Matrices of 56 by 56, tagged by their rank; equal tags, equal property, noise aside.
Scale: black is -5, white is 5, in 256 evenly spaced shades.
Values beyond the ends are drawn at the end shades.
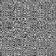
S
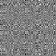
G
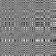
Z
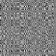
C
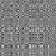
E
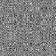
S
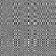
Z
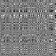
E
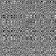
C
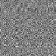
S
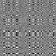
Z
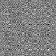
S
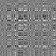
E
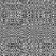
S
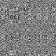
S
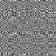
G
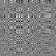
E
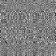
G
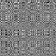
E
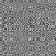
G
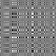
Z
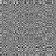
C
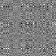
G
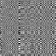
E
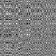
C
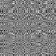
C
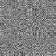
S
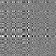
Z
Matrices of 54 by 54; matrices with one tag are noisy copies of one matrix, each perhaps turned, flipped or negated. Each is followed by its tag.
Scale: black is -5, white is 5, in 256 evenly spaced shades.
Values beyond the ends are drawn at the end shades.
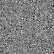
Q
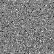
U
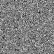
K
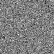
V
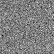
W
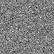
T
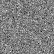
T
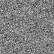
T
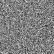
U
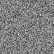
V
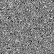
T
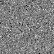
W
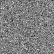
V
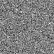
T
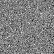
Q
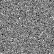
V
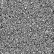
U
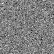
K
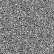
V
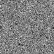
Q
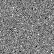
K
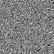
K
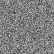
K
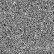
W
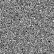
V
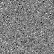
T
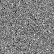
V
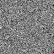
Q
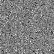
K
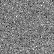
T
